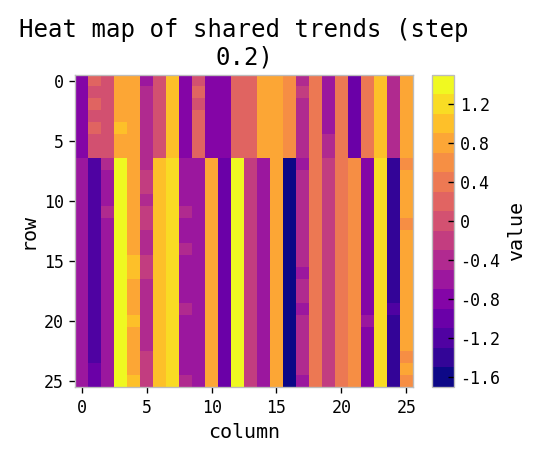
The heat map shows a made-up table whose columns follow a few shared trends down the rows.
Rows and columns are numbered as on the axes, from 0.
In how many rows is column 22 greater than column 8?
7
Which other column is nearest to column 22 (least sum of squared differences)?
9
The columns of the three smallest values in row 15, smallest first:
16, 24, 1
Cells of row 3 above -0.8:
21
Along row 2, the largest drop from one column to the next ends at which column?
8
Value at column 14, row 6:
0.8
